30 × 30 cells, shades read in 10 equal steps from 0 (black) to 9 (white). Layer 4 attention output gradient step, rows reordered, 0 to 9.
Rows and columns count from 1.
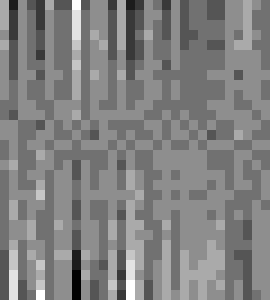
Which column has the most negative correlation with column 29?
27
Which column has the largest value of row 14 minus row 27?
9
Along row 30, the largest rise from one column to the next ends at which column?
15
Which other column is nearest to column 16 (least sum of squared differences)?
25
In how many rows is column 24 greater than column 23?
7
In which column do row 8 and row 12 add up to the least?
2
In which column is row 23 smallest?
28
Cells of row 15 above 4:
18
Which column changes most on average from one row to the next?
5
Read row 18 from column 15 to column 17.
6 5 4
